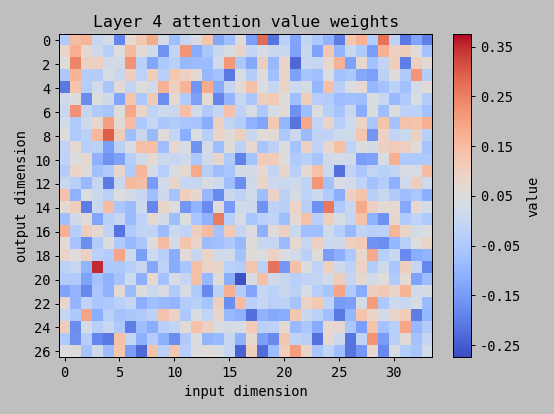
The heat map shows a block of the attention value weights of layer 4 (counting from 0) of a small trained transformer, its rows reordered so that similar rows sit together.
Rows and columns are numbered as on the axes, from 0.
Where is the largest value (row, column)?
19, 3
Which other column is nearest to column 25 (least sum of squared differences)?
15
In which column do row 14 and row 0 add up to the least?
31
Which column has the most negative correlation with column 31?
1
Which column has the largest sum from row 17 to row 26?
28
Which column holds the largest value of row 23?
2
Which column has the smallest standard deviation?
22
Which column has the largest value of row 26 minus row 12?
8
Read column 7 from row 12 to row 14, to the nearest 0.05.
0.15 0 0
